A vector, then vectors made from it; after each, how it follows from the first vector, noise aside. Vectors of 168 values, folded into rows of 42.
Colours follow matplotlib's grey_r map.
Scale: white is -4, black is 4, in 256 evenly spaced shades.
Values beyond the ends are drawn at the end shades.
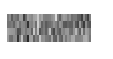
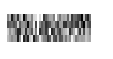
scaled up.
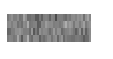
negated, shrunk.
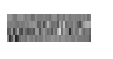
reversed, partly zeroed.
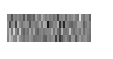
reversed, negated, partly zeroed.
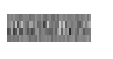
reversed, partly zeroed.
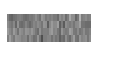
reversed, negated, shrunk.
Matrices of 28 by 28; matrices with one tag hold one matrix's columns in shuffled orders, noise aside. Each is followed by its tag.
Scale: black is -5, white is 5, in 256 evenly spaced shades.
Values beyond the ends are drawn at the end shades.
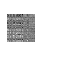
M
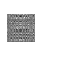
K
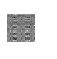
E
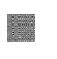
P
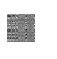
K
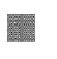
P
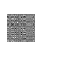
P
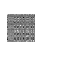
E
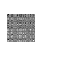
M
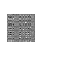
P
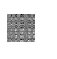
M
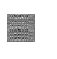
K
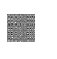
P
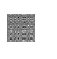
E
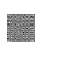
P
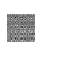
E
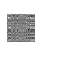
K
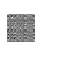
K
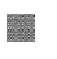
K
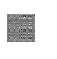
K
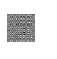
P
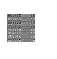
M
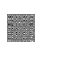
P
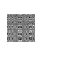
E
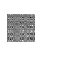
E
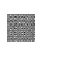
P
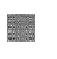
E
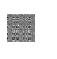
E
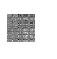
M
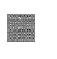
K
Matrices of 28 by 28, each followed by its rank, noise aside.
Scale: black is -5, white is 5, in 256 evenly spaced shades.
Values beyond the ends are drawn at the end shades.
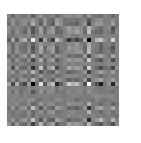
one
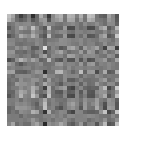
two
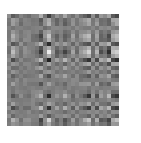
one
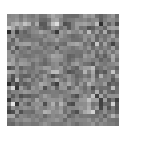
four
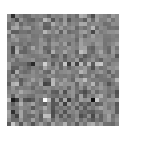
four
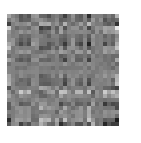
two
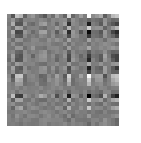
one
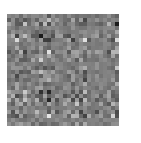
four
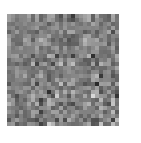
four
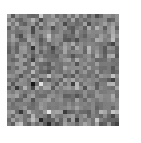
four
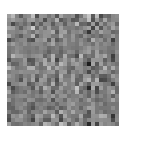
four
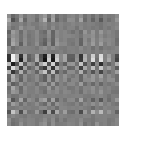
one
